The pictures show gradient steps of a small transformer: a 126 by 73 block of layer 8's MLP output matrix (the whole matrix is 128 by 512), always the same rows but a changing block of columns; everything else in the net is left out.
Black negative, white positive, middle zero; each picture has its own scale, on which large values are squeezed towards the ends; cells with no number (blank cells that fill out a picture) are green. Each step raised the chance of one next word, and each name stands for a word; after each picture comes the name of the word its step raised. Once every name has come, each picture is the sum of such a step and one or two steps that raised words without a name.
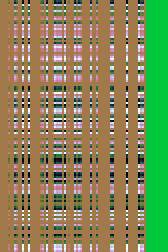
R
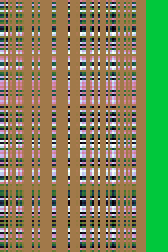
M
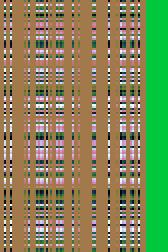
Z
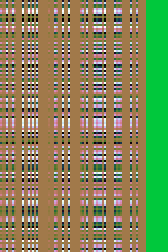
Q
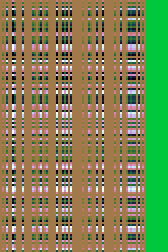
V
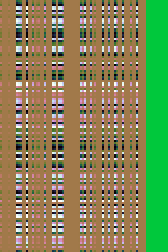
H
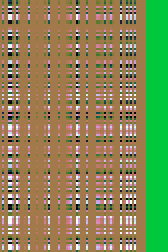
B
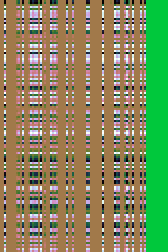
R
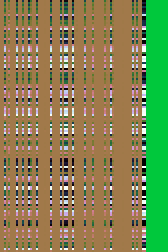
V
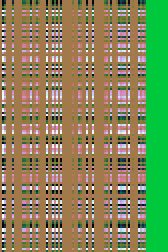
M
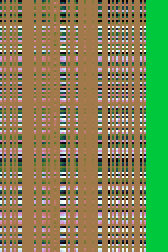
Q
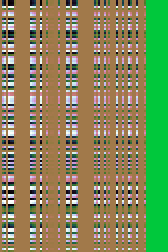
H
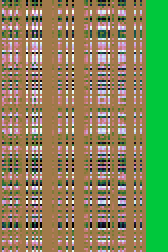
Q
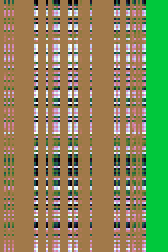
R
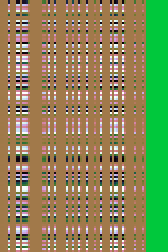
R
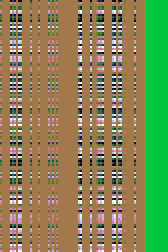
Q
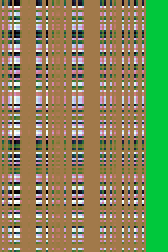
H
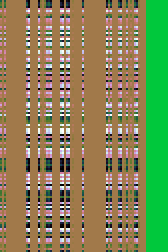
Z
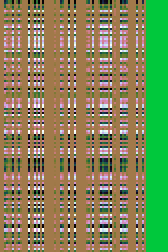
Z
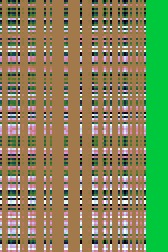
B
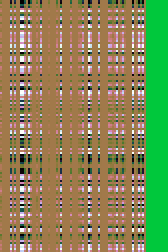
R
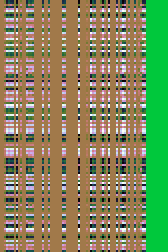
Z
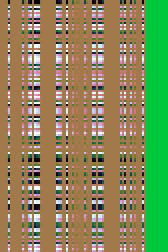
R
